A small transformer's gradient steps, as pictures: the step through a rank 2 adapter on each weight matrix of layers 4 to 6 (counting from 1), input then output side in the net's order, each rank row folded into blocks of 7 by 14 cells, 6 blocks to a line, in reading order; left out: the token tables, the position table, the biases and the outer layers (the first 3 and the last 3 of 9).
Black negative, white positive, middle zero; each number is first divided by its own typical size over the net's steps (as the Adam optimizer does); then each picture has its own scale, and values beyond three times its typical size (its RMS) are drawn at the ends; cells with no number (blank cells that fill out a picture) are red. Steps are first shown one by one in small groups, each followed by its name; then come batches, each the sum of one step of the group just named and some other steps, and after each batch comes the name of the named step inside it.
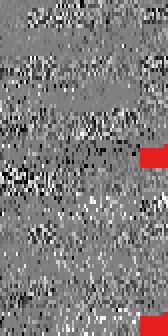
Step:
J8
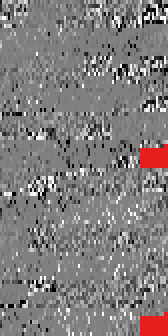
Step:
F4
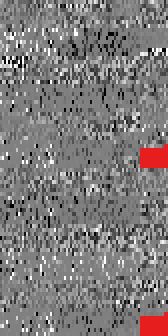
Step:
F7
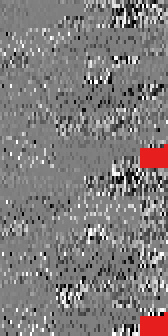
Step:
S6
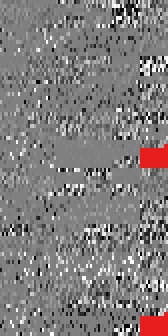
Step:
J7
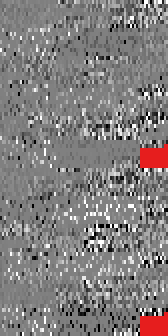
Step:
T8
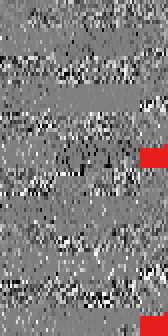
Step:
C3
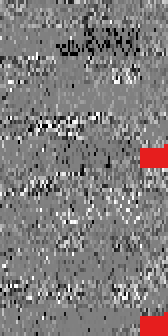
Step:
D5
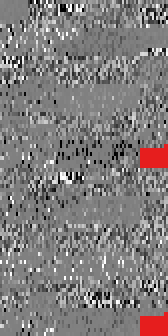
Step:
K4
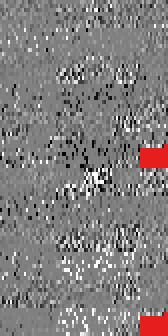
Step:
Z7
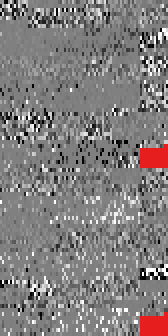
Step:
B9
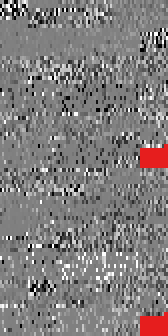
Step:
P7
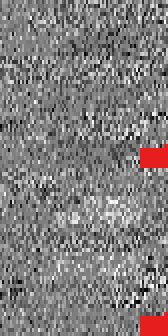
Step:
F4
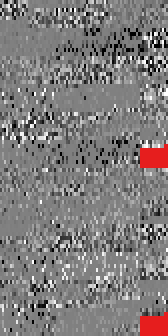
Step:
P7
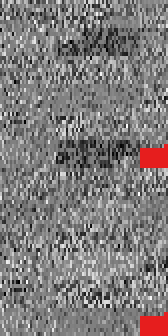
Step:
C3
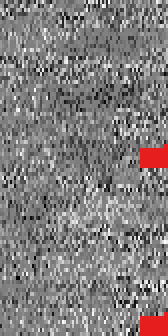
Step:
J7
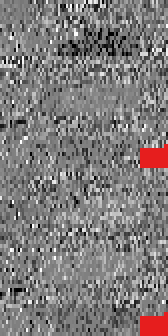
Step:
F7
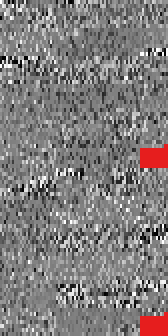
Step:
F7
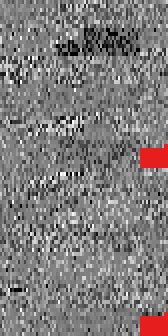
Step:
D5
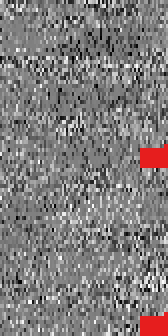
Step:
J7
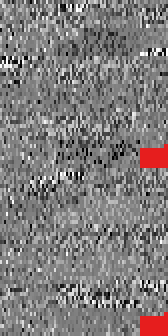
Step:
K4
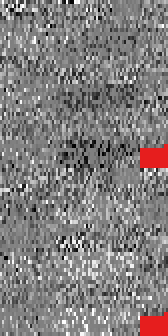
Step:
Z7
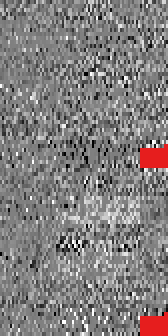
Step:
Z7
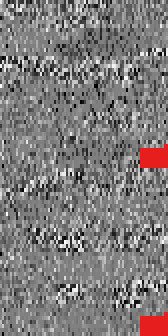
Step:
K4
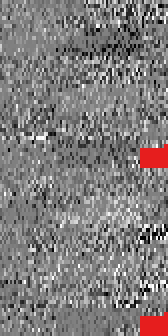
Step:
F4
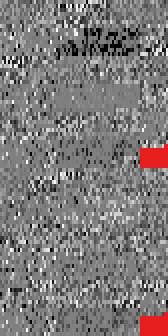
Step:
F7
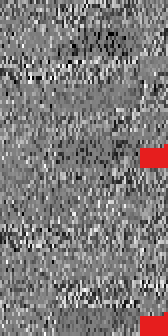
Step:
S6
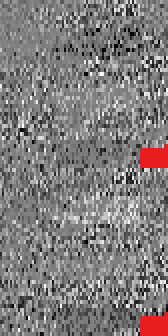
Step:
T8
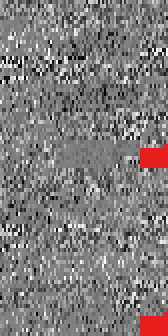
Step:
F7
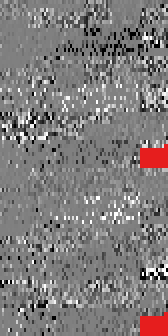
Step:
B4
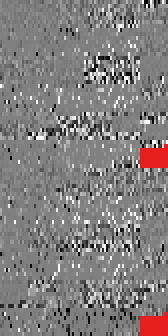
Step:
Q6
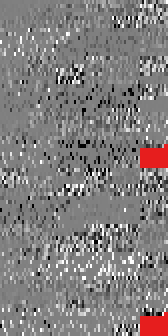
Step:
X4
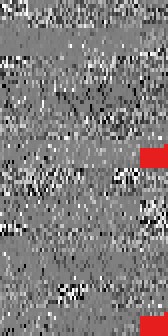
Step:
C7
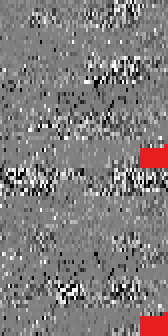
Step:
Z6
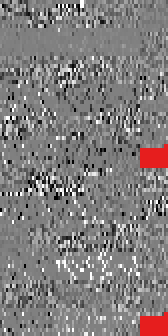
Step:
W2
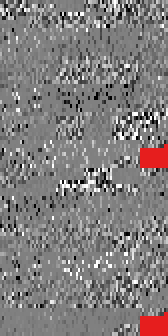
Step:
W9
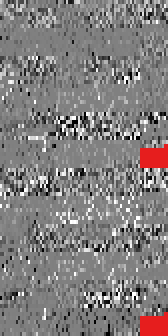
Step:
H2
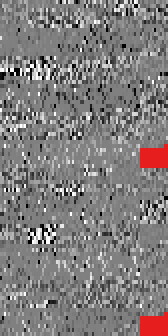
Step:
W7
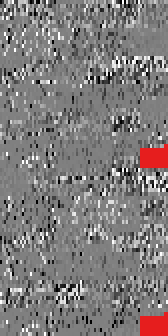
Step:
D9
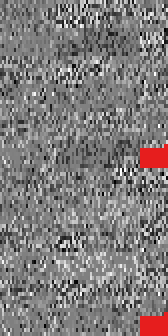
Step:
W2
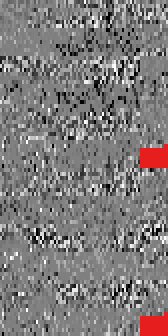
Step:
Z6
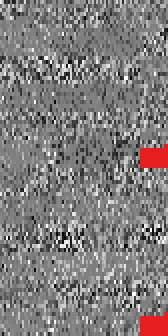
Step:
H2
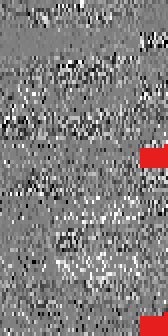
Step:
W2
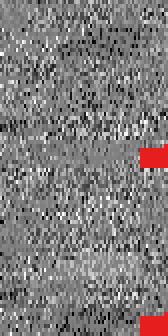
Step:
H2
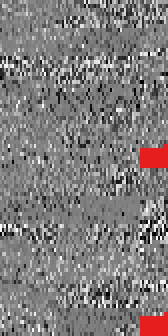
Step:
C7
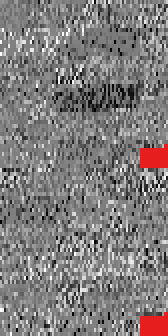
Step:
X4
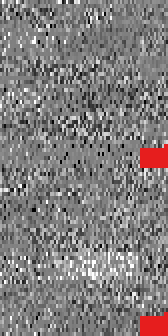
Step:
H2
